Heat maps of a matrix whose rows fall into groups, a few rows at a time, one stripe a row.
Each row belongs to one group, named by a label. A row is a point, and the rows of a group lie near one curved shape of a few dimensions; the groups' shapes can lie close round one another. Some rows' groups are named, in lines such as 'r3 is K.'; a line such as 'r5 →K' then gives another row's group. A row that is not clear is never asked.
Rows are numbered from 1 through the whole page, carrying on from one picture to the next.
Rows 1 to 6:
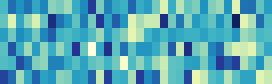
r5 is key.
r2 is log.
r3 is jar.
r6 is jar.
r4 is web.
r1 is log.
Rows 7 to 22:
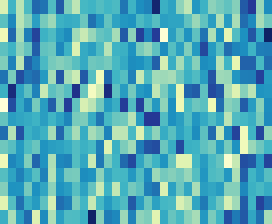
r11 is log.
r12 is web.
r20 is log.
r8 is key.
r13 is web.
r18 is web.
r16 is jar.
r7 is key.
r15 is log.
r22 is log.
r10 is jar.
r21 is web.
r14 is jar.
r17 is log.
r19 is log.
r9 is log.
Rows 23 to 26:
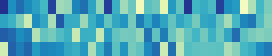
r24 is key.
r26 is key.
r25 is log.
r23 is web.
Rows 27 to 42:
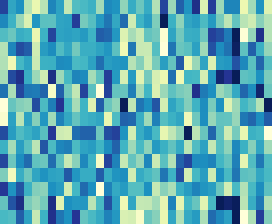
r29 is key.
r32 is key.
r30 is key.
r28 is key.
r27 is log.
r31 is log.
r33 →web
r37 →log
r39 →log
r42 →key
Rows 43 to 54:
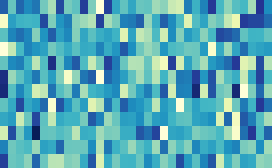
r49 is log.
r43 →web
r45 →key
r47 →key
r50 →web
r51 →key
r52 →log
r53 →log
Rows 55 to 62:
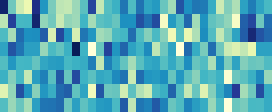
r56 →log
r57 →web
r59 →jar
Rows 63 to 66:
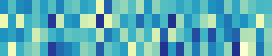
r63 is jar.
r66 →log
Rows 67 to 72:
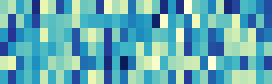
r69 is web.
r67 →jar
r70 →web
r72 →web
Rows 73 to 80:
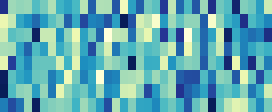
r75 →jar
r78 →jar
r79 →jar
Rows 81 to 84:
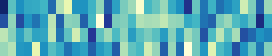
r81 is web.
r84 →log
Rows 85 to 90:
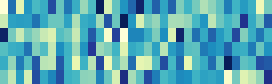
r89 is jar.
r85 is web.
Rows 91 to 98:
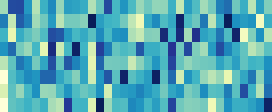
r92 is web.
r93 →log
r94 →web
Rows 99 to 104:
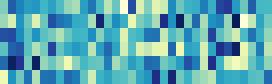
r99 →key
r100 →log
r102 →key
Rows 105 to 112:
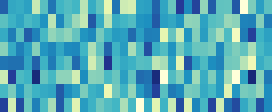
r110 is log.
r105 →log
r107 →log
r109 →web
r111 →log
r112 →jar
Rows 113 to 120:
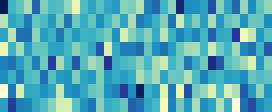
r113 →jar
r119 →jar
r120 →log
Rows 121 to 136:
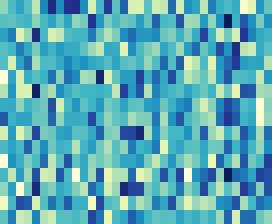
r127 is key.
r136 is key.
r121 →key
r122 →web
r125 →log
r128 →web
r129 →web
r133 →jar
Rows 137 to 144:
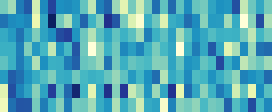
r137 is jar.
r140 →web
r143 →key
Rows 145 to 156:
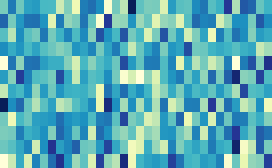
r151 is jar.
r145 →key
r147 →log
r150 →jar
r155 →key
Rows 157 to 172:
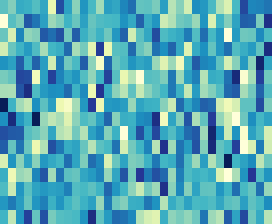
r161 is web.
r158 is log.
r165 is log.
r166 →log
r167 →log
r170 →log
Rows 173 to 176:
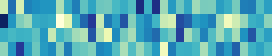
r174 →jar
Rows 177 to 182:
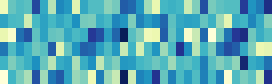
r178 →key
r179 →log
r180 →web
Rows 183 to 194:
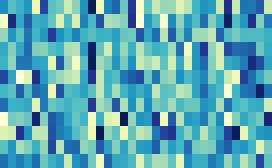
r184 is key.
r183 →log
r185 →jar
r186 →web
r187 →web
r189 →web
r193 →web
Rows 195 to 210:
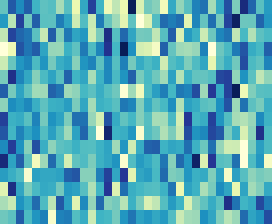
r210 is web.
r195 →key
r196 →jar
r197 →key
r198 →log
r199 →log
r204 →web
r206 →log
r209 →jar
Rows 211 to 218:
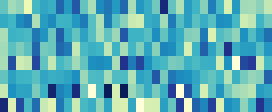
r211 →key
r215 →key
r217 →key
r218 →jar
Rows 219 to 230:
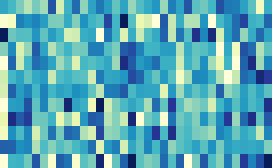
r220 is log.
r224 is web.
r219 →web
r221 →jar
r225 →jar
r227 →key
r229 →log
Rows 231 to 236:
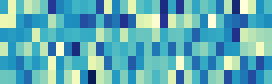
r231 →log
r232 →log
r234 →web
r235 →web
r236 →web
